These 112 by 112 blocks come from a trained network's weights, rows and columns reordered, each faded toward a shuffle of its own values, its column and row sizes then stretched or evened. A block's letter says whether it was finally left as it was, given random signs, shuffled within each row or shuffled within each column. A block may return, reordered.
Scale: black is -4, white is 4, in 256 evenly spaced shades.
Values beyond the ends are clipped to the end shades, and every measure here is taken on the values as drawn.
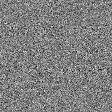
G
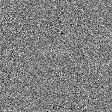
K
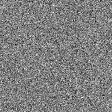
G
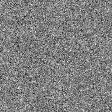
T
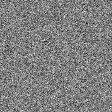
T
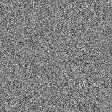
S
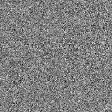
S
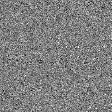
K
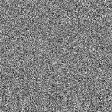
S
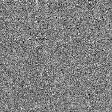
K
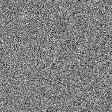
K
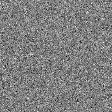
T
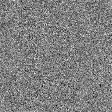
T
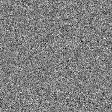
G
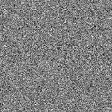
S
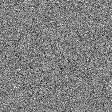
G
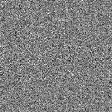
S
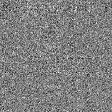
S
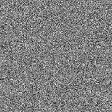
S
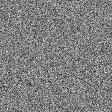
G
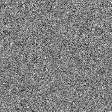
K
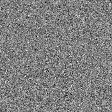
T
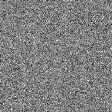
S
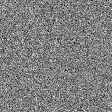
G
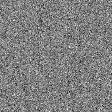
T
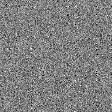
K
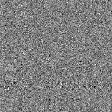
S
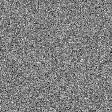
G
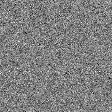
G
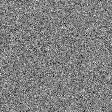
G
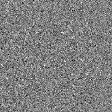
S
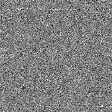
K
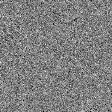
T
